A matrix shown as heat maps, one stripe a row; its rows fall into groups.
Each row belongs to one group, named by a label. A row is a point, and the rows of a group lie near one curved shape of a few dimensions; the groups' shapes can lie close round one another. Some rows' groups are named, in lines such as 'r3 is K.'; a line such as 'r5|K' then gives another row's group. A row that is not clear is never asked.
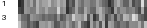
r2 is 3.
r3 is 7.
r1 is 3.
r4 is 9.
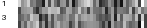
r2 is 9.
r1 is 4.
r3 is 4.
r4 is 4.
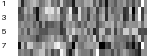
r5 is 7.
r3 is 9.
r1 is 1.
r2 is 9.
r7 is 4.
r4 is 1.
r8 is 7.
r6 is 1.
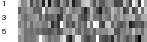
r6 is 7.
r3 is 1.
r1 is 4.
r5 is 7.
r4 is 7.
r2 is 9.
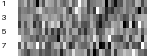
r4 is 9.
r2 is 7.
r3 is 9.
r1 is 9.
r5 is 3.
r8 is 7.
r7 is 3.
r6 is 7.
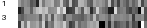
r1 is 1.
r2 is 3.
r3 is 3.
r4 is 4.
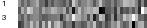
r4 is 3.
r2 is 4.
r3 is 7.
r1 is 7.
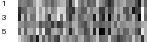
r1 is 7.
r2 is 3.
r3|3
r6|7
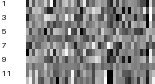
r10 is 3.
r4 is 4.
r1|4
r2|4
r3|3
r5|1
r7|3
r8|4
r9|4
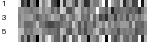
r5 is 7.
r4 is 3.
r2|7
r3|9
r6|9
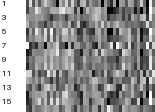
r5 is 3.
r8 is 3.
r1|3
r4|1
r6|3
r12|4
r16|3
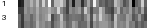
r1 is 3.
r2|3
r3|3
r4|3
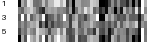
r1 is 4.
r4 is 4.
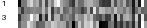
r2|3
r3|4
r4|4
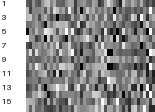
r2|1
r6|9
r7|3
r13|9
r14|4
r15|7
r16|7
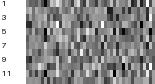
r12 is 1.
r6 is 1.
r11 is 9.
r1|9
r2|4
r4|3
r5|9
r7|3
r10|4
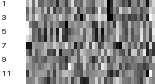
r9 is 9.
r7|3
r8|7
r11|4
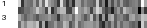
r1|1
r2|7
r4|4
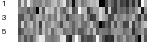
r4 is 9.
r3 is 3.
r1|4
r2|9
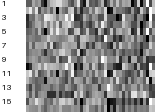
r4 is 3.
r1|9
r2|4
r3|3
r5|9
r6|7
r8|1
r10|3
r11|4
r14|7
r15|4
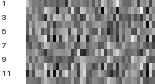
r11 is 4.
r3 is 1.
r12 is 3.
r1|7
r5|9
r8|1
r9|7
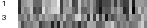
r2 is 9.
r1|9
